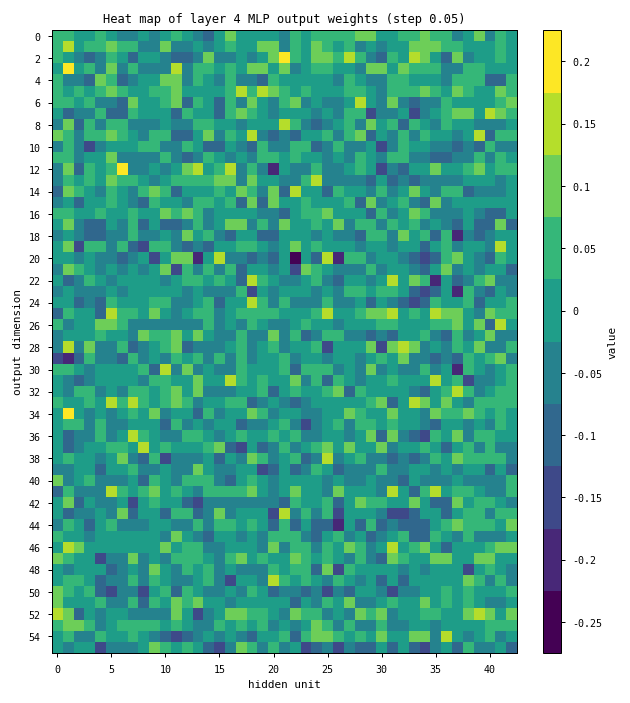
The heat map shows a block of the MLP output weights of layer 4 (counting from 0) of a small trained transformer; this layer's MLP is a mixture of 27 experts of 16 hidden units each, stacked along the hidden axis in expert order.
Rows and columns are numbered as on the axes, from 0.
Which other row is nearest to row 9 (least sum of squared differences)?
26
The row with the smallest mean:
55
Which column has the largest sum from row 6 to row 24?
1
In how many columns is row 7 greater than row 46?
12
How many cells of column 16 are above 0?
19
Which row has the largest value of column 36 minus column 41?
54
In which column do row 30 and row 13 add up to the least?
37
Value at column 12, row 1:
-0.05
